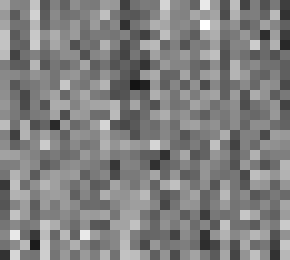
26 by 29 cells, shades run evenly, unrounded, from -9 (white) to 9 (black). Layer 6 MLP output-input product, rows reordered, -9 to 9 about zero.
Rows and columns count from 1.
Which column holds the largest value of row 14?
2
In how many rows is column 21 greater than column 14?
10
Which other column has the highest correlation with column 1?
22
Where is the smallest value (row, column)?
3, 21
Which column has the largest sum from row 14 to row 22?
24
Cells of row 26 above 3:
4
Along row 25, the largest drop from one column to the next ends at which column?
5
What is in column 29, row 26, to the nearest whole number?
-4
